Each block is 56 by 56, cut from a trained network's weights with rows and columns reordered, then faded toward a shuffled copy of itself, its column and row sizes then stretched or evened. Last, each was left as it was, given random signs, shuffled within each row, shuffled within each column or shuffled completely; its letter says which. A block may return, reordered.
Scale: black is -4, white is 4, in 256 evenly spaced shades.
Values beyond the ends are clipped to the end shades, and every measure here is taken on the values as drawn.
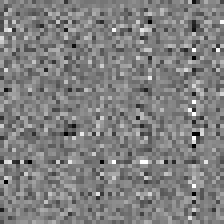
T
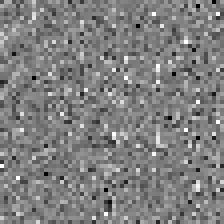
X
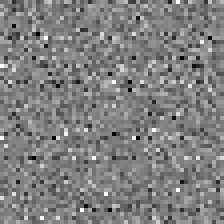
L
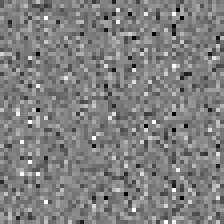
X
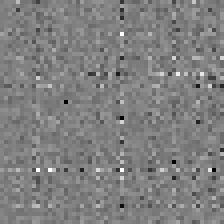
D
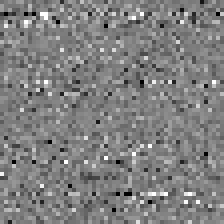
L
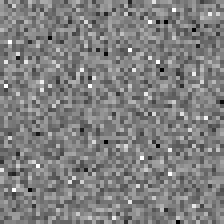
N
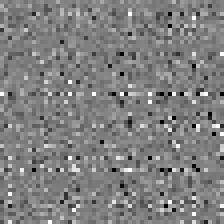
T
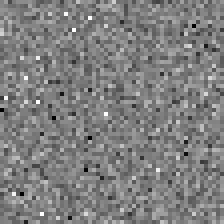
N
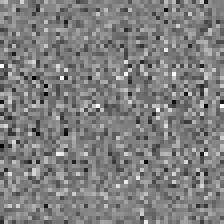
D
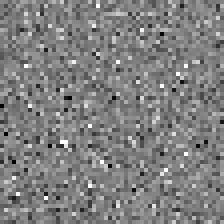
N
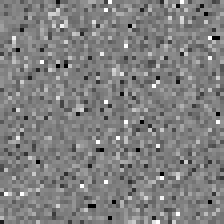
N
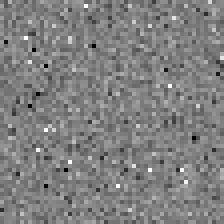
N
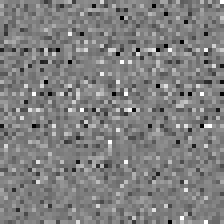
L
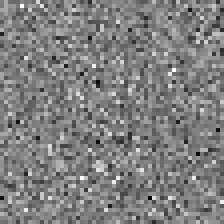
N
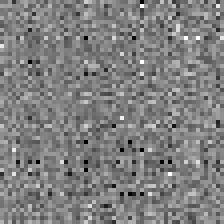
T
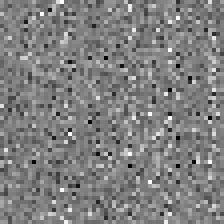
X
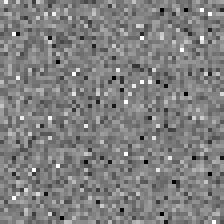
N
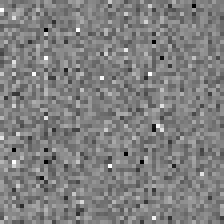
X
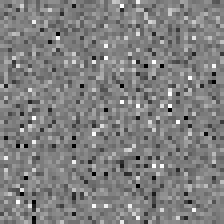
X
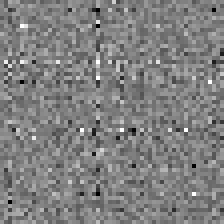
D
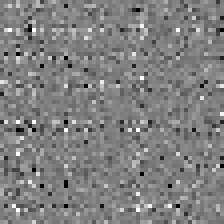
T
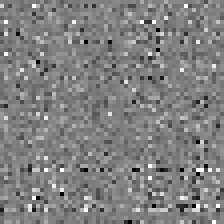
D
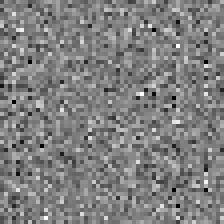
X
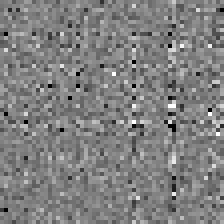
T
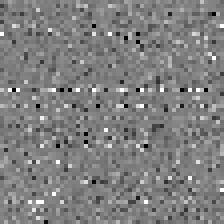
L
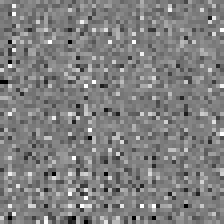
T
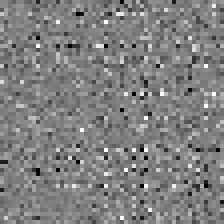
T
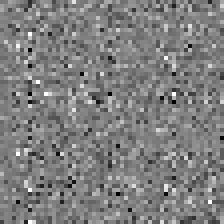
D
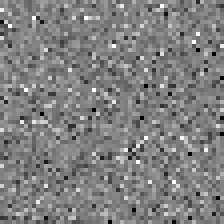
N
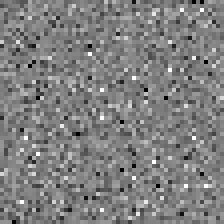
N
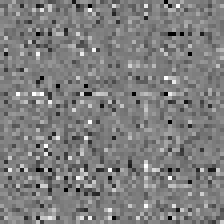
D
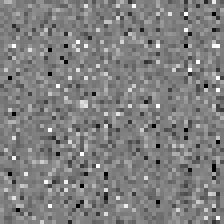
X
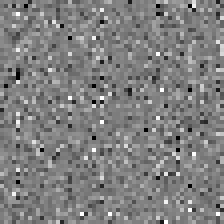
X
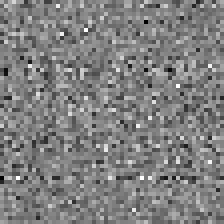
L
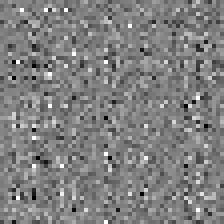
T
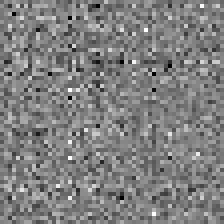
T
